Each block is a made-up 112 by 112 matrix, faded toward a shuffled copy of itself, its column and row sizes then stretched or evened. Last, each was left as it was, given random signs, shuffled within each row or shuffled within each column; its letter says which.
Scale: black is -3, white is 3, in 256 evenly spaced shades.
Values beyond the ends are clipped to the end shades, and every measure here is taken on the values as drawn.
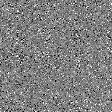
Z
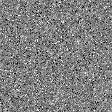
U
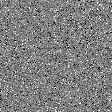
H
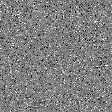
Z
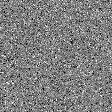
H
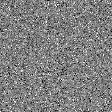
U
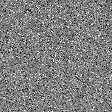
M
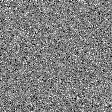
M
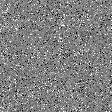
U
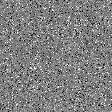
U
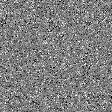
U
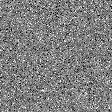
M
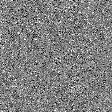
U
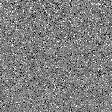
Z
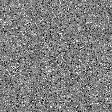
U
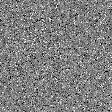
H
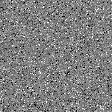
Z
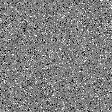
U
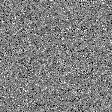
M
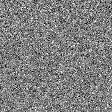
M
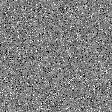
M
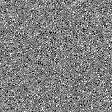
Z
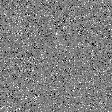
Z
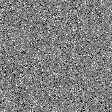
H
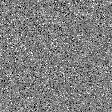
M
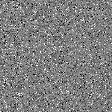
Z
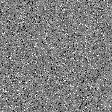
H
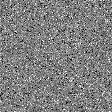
M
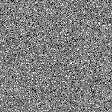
Z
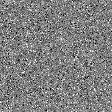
U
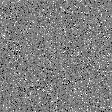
H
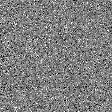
U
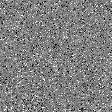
U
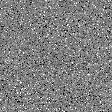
M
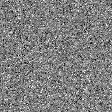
H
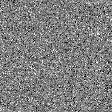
U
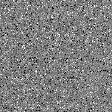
Z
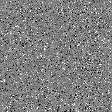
U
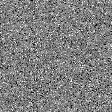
H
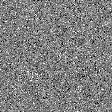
Z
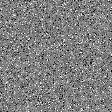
H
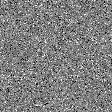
M
